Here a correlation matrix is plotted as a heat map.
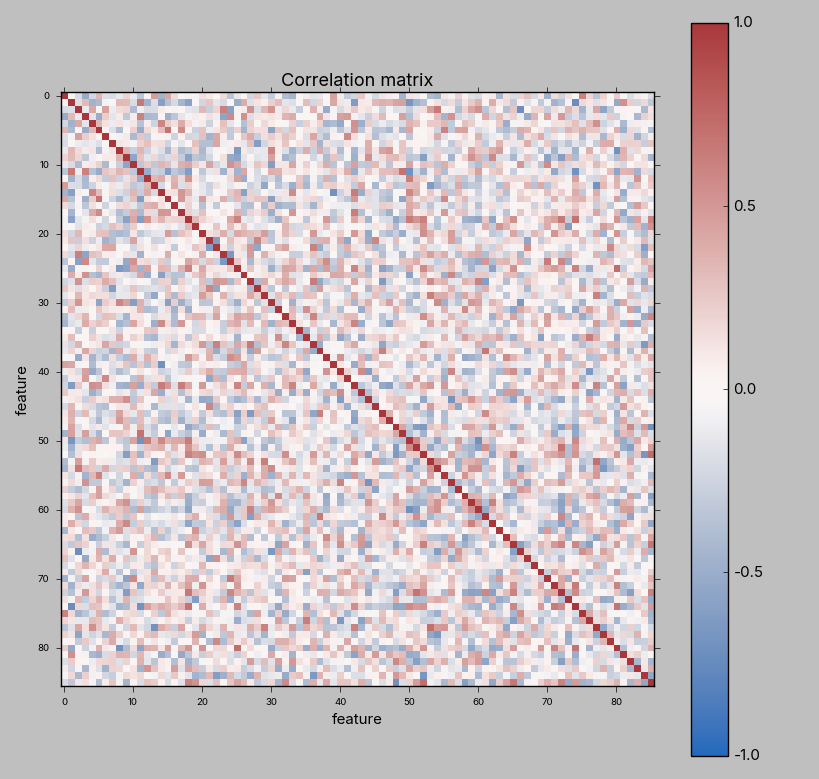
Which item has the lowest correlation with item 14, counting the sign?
39
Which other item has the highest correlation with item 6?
41
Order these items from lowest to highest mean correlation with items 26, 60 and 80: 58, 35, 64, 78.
78, 35, 58, 64
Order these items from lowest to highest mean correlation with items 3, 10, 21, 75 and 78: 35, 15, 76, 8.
8, 15, 76, 35
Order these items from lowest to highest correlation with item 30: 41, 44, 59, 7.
7, 41, 44, 59
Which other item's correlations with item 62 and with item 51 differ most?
72
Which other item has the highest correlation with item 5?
15
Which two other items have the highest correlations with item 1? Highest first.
11, 81
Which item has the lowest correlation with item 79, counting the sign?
73
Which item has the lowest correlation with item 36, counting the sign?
84
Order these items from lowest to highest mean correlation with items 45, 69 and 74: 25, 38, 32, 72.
32, 38, 72, 25
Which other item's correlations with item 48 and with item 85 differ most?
52
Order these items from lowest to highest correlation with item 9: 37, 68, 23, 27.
68, 37, 27, 23
